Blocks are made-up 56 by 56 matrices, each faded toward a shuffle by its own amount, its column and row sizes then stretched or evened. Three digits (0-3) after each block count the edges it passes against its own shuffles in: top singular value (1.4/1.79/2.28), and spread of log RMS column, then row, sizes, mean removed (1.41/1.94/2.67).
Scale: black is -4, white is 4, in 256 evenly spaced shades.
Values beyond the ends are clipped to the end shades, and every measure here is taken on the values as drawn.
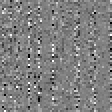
1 3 0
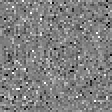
1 0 0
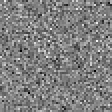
0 0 0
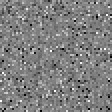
0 0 1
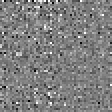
0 2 2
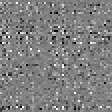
2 2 3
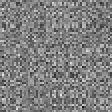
3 2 1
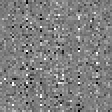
1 2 1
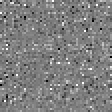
0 1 1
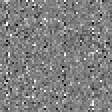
1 2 0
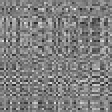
3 1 3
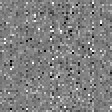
1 2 0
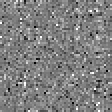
1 1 0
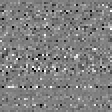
0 0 3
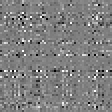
2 2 3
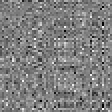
3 2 1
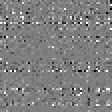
2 2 3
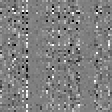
2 3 1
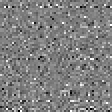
2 0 2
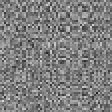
3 2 1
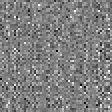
3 2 1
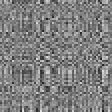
3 3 2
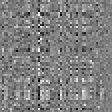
3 3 2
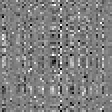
3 3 0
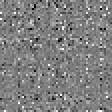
1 2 2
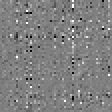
1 2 1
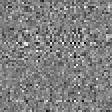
2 1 2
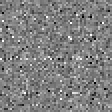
0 0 1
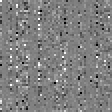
0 3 0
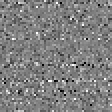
1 0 2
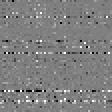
2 1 3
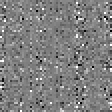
0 3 1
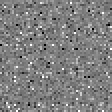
0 0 2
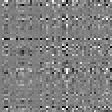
3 3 3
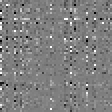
2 3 2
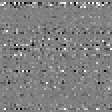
2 0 3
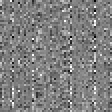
2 3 0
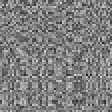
3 0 2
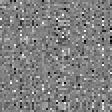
2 2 0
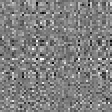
3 2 2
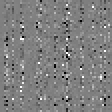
0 3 1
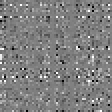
1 3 3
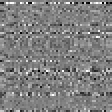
3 0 3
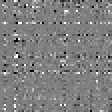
2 2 3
